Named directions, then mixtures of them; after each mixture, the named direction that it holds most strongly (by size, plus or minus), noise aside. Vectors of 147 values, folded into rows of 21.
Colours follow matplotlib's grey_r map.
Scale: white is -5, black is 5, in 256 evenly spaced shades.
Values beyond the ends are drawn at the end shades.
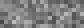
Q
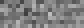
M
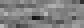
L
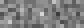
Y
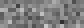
Y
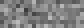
M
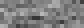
L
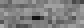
L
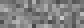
Q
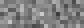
Y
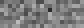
M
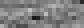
L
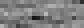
L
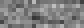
L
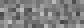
Y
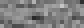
L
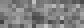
Q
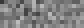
M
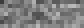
M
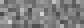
Y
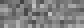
M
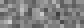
Y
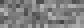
M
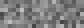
Y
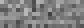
M
